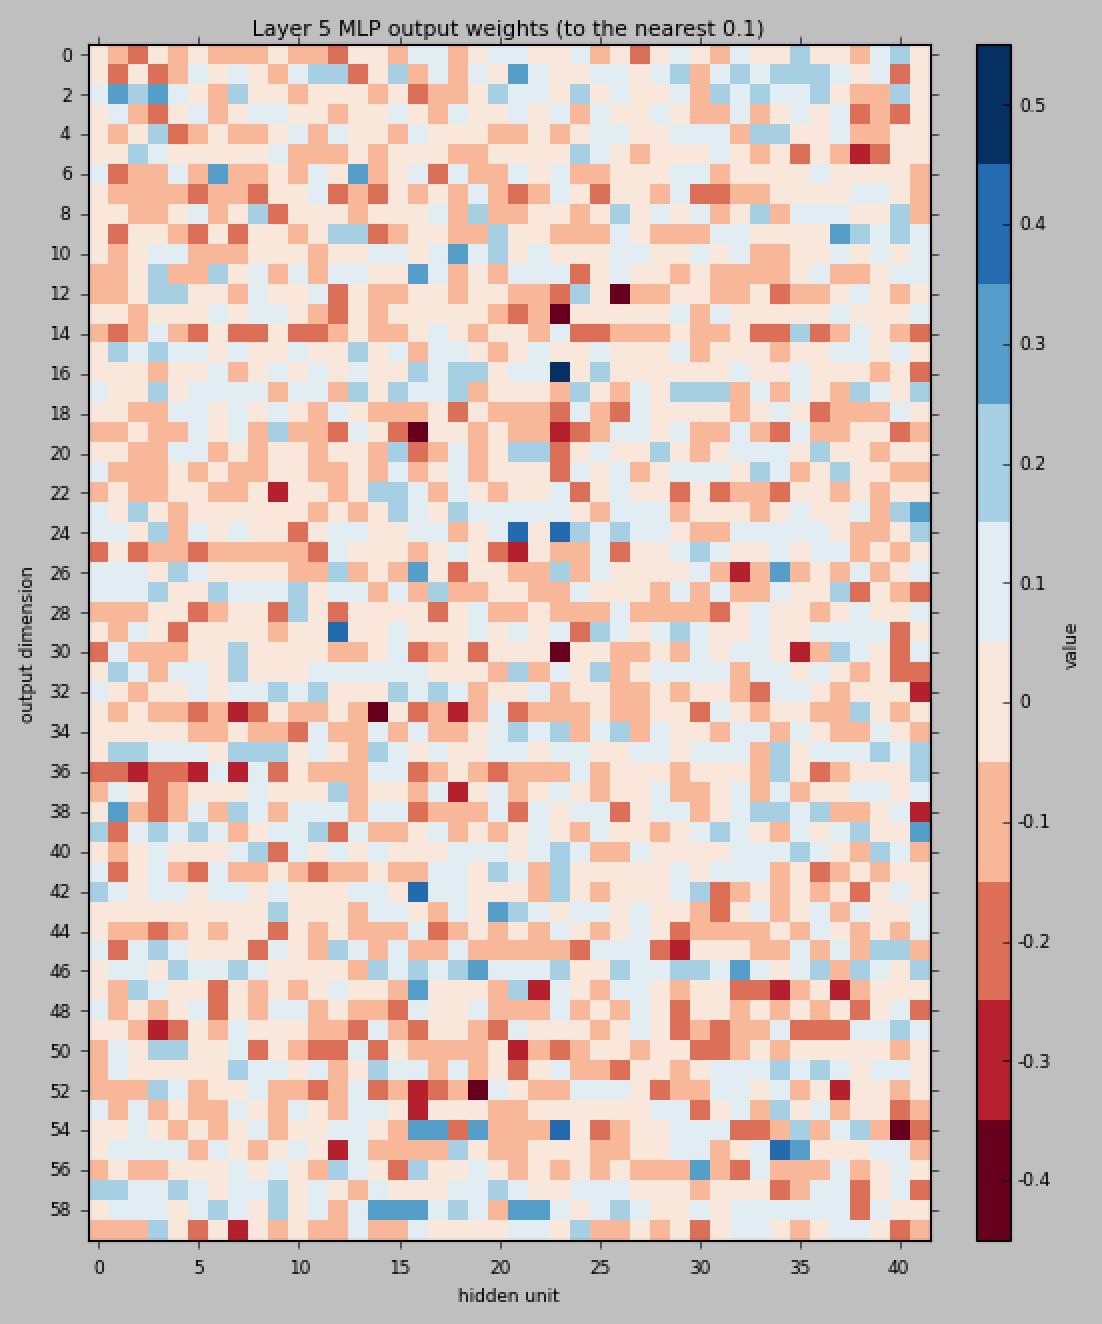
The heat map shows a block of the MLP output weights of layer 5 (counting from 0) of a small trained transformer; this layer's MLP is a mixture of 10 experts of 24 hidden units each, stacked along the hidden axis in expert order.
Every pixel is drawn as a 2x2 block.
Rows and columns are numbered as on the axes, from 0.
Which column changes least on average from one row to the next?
27
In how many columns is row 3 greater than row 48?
21
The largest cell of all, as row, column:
16, 23
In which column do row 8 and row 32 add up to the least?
41
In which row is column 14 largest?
58
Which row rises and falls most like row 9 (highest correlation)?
33
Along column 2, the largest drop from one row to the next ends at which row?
36
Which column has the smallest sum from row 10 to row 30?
11
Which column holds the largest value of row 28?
10
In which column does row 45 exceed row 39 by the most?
12
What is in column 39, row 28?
0
